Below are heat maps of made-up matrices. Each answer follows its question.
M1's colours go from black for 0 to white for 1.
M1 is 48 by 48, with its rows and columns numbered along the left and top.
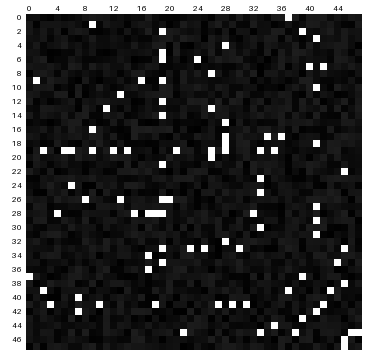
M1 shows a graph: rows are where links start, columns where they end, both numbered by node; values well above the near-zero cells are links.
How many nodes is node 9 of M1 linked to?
3
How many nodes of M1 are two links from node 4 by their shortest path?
5
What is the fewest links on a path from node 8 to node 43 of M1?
5
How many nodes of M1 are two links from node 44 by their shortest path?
1
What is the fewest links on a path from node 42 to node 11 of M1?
7
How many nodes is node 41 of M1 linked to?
7
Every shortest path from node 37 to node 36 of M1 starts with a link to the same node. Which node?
node 39
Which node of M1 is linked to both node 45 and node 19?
node 33
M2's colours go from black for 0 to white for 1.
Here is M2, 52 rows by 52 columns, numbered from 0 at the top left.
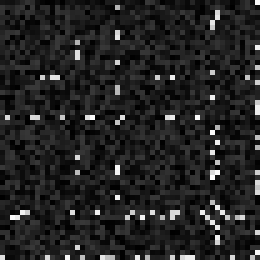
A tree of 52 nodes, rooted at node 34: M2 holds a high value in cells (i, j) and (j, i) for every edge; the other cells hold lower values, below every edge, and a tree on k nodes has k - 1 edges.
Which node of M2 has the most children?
51
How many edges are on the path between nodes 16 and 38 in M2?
2
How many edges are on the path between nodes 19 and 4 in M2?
2
